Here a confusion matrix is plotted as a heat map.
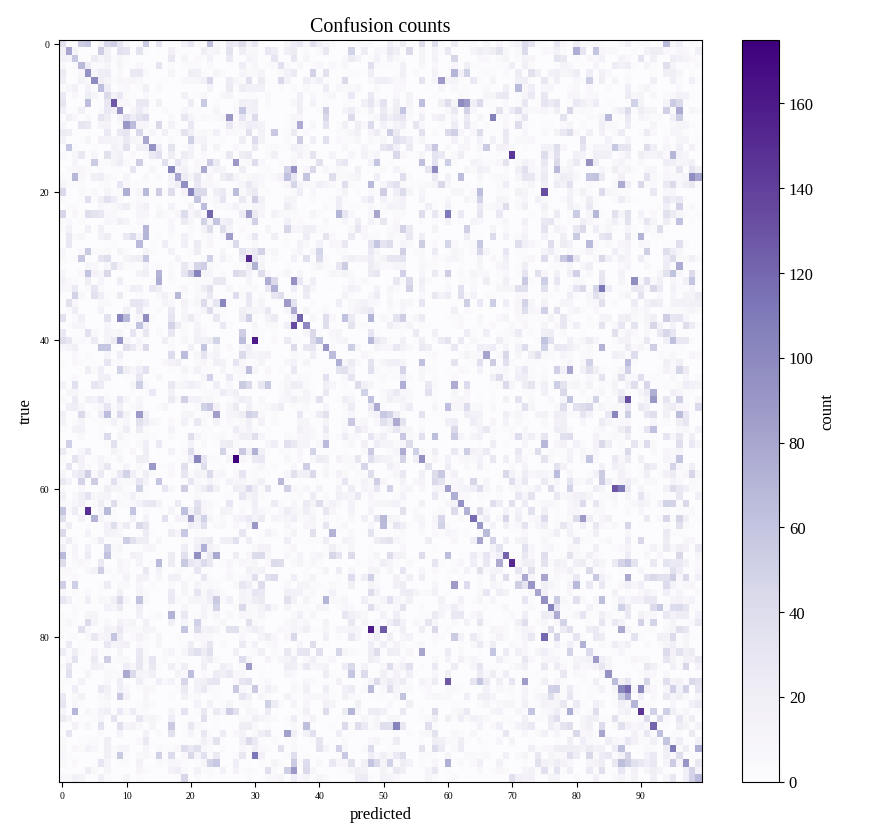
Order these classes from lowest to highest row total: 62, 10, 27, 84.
27, 84, 62, 10
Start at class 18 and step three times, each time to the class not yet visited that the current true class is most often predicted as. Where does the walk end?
75
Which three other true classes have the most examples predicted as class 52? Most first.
92, 51, 15
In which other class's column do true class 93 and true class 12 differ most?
35
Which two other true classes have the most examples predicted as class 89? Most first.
32, 8
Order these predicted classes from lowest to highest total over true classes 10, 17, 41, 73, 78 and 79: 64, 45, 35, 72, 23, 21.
64, 23, 35, 21, 45, 72
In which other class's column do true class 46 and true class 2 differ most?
53
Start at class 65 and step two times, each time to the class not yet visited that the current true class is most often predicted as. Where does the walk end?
96
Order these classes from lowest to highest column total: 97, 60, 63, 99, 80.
99, 63, 97, 80, 60
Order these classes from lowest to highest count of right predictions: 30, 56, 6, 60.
6, 30, 60, 56
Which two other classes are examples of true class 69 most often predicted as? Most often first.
21, 24
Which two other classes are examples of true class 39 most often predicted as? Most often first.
28, 94
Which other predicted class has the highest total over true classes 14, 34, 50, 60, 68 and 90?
86
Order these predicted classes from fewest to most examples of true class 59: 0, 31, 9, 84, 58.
9, 31, 0, 58, 84
